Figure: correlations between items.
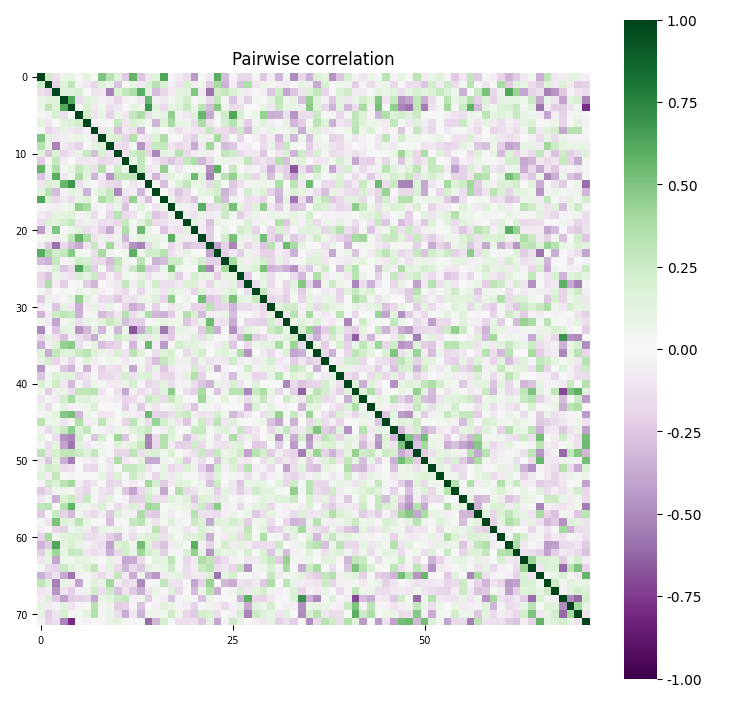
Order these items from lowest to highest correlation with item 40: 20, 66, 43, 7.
20, 66, 7, 43
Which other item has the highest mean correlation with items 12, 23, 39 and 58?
2
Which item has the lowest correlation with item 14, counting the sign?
71
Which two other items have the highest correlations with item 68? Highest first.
34, 27
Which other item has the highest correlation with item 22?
32
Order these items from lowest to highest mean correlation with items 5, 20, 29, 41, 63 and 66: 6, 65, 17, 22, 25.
22, 65, 6, 25, 17
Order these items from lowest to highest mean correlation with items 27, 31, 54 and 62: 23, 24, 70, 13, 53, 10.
70, 10, 23, 24, 13, 53
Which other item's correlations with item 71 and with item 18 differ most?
4
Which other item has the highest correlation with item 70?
41
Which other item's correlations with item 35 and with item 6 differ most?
33
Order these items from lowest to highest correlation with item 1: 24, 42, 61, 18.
24, 61, 18, 42
